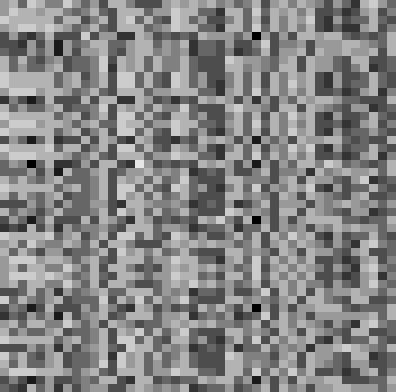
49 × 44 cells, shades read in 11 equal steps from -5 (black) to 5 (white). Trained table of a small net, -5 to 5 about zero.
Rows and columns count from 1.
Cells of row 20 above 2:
5
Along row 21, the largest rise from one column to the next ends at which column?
16
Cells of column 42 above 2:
5
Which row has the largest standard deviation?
21
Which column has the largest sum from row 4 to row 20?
6
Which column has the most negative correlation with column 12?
22
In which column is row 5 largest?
10
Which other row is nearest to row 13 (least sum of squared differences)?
18
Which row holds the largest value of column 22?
36
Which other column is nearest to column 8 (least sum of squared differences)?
42
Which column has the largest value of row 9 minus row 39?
29
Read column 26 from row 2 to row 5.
2 0 2 1
